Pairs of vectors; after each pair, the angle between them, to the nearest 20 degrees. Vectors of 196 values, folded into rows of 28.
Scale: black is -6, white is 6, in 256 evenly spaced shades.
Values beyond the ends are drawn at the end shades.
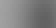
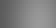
160 degrees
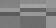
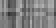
60 degrees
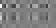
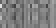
40 degrees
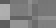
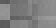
40 degrees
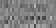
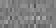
160 degrees
